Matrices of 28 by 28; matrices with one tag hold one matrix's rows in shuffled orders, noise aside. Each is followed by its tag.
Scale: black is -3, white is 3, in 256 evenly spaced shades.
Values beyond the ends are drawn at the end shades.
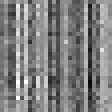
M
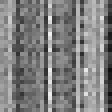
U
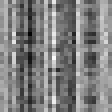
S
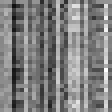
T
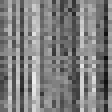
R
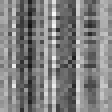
S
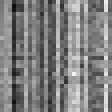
T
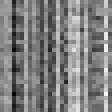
T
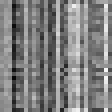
T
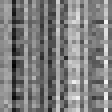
T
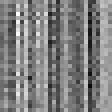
M
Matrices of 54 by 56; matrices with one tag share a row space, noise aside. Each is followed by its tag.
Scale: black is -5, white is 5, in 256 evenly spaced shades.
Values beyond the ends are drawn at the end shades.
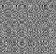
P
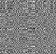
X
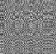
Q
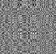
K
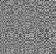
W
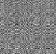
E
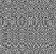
P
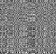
X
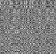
E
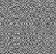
E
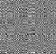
X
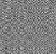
P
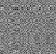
E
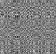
E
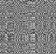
X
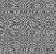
E
